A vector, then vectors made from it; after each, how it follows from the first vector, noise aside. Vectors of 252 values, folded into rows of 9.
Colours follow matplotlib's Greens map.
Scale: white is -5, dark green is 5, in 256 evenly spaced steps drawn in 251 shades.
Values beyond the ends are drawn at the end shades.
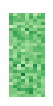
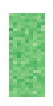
wrapped around, shrunk.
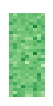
wrapped around, negated, partly zeroed.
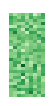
copied.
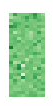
negated, partly zeroed.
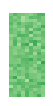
reversed, negated, shrunk.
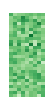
reversed.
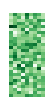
negated, scaled up.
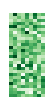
negated, scaled up.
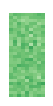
reversed, negated, shrunk.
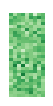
copied.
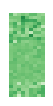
reversed, partly zeroed.
